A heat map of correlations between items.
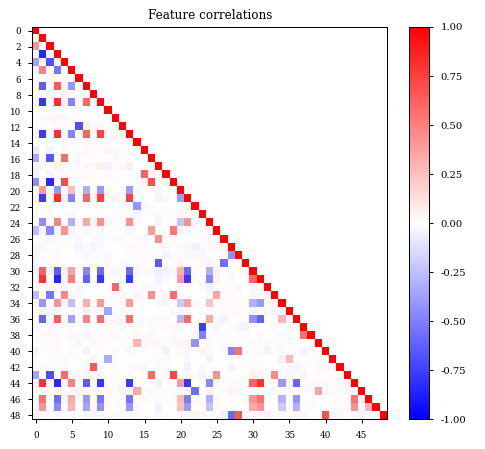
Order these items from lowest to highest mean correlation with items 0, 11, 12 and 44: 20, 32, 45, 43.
43, 45, 20, 32
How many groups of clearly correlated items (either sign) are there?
11
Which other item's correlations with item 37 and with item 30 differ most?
23
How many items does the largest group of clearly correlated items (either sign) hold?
16
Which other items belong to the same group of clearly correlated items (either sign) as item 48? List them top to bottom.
27, 28, 40
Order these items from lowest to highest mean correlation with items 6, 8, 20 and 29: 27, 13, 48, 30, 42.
13, 27, 48, 30, 42
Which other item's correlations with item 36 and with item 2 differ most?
19
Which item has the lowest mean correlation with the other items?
2
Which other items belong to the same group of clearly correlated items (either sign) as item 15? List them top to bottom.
18
